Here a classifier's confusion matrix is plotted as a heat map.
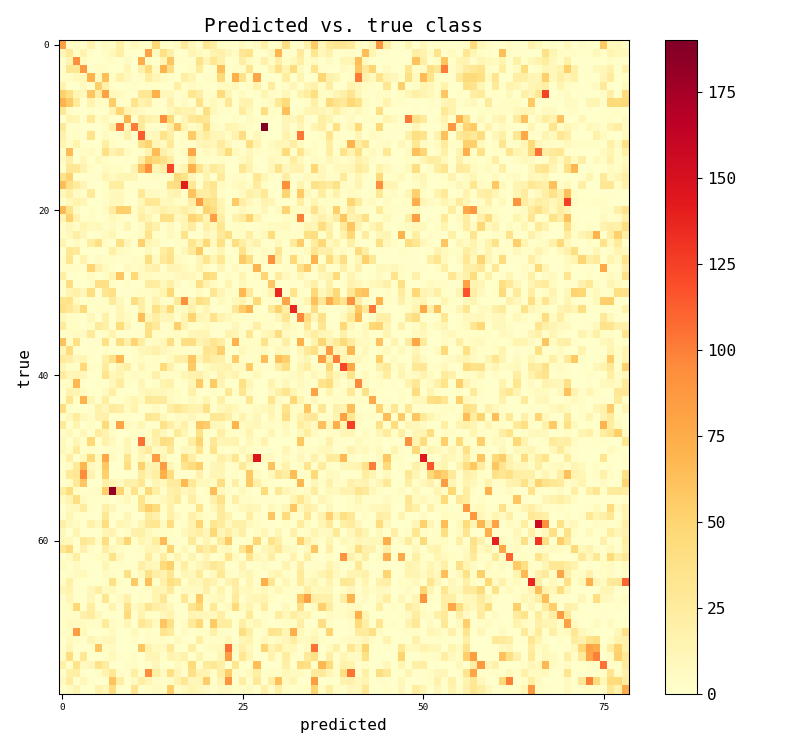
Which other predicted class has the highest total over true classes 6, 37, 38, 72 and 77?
35
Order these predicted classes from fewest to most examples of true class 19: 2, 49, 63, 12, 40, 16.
16, 2, 12, 40, 49, 63
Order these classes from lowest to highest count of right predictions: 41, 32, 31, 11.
31, 41, 11, 32
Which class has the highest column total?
56
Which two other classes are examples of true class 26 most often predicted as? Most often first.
29, 35
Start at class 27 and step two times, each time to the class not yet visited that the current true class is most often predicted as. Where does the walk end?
58
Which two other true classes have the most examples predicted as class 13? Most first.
50, 6
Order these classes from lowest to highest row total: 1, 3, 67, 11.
1, 67, 11, 3
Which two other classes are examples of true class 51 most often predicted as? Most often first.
43, 14
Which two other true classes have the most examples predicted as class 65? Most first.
78, 7
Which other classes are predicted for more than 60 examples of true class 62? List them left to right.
39, 45, 47
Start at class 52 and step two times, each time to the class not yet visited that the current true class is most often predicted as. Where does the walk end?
53
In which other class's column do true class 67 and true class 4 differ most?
41
